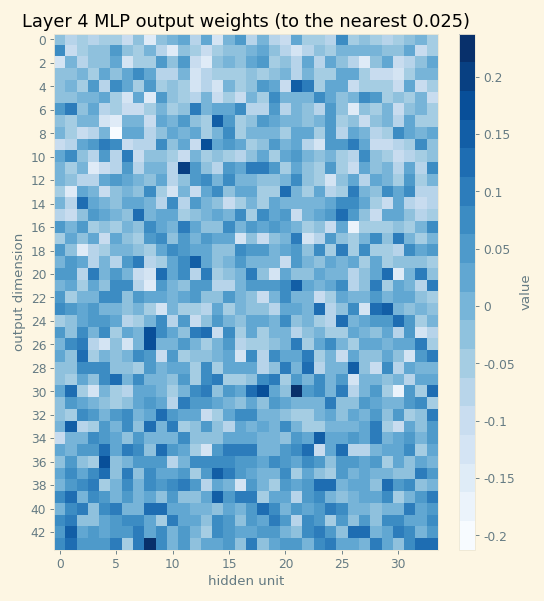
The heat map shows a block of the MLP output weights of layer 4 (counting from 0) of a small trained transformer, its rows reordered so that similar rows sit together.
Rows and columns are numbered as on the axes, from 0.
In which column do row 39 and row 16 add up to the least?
26
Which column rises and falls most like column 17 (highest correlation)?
33
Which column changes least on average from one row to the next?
22
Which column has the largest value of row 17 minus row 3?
30
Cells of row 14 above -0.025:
21
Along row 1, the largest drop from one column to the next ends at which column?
1
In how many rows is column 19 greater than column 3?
21
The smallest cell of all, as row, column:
8, 5
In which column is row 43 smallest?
6
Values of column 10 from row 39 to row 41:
0.05 0.025 0.1
